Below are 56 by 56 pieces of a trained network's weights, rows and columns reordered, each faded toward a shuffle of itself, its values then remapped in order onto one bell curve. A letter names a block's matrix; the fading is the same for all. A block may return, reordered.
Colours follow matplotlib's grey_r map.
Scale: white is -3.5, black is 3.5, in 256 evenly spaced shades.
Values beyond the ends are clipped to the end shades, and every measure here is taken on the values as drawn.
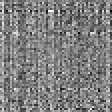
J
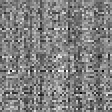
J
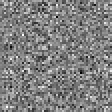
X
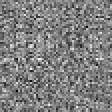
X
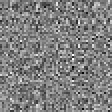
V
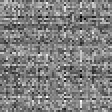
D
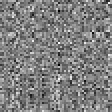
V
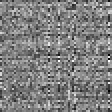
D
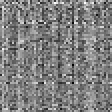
J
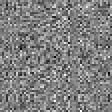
V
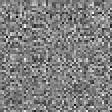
X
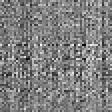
J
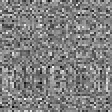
X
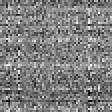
D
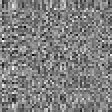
V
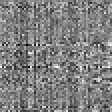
J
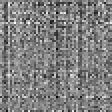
J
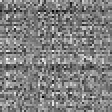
D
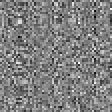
V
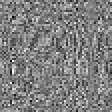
V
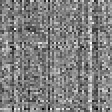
J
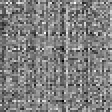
J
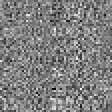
X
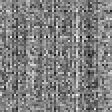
J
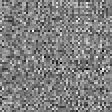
X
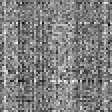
J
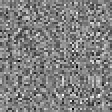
X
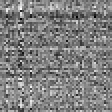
D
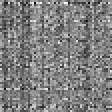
J
